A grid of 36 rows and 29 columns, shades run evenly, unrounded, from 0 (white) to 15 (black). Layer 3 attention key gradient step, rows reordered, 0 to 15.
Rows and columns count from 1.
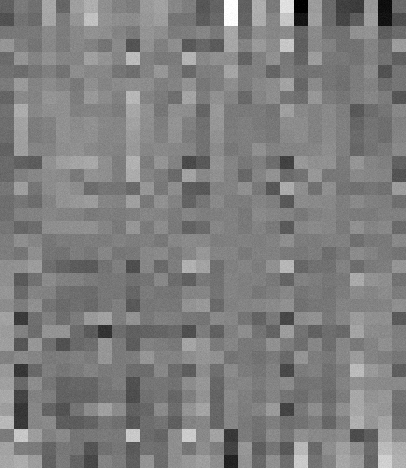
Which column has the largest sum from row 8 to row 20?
1
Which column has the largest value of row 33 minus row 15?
2
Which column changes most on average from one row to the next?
21
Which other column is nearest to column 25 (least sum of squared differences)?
18
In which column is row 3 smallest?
17
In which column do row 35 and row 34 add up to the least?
28
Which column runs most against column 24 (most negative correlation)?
27
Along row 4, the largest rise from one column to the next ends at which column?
22
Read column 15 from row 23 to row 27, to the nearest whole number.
7 6 8 8 6
